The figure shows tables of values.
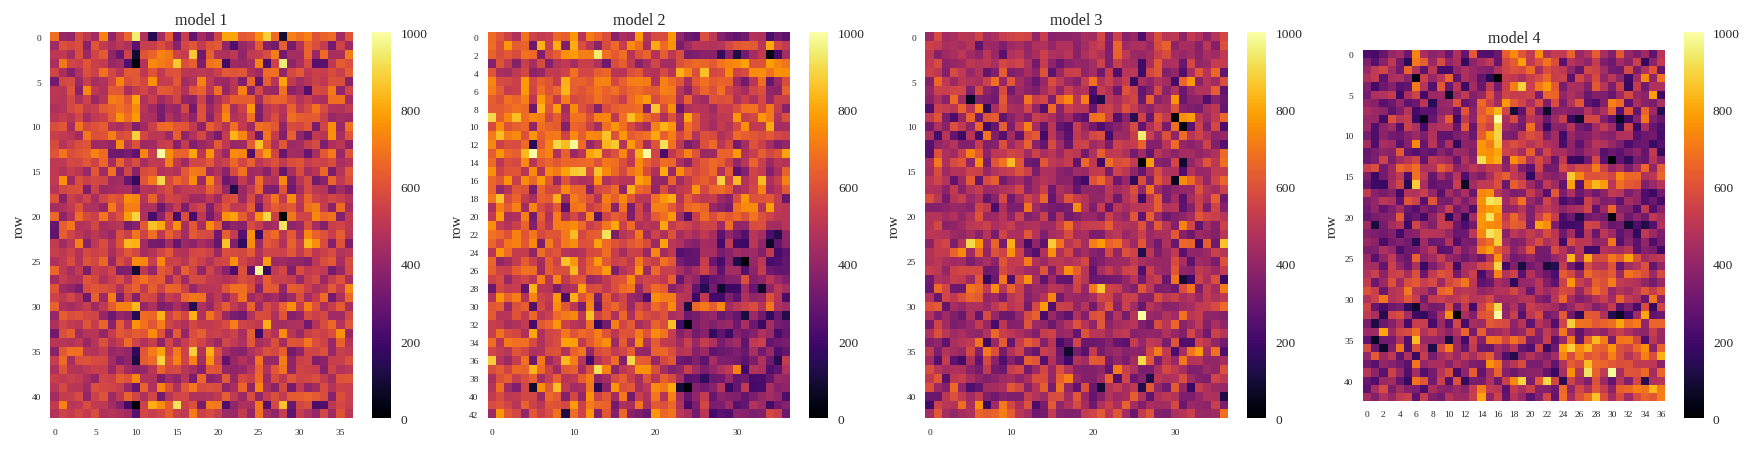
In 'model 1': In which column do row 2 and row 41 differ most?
28
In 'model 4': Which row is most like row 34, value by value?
30
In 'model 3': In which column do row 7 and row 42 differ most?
21
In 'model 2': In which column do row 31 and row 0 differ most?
22
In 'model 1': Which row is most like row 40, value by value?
34
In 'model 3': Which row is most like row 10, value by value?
27
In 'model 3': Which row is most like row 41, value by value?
8
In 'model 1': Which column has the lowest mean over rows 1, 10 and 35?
10
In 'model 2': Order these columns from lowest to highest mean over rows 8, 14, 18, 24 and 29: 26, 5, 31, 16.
5, 26, 31, 16
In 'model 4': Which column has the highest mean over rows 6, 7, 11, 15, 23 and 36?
16
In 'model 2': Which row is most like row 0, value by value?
41
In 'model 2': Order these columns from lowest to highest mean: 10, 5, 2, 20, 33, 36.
36, 33, 5, 2, 20, 10
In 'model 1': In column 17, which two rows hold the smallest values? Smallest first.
30, 20
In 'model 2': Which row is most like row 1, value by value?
8
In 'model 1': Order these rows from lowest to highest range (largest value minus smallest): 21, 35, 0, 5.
5, 21, 35, 0
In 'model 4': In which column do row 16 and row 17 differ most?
28
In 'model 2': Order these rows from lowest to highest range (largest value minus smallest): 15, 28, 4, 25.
4, 15, 28, 25
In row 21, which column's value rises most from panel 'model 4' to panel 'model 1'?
12
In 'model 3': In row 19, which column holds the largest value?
18
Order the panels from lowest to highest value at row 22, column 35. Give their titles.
model 2, model 3, model 4, model 1
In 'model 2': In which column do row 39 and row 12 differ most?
10
